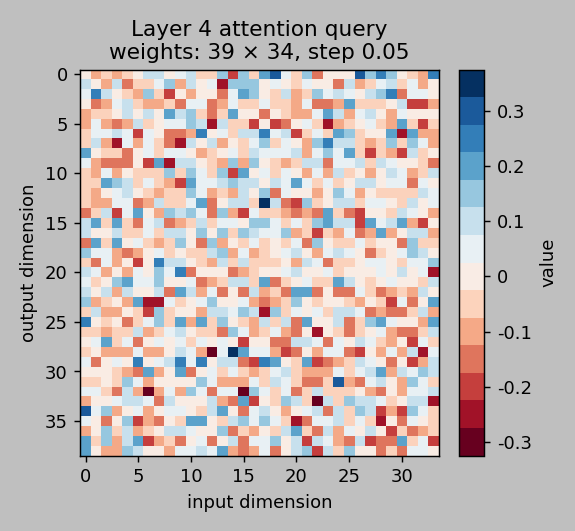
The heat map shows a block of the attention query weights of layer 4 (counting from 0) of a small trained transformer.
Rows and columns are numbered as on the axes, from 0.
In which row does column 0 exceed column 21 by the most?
37
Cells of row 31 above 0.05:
6
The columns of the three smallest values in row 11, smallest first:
9, 31, 8
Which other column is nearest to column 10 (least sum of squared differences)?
4
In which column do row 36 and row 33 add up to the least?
22
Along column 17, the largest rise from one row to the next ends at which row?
25
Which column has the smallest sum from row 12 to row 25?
26
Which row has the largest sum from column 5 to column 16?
29
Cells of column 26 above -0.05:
24
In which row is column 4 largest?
21
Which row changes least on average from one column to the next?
18
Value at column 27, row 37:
-0.2
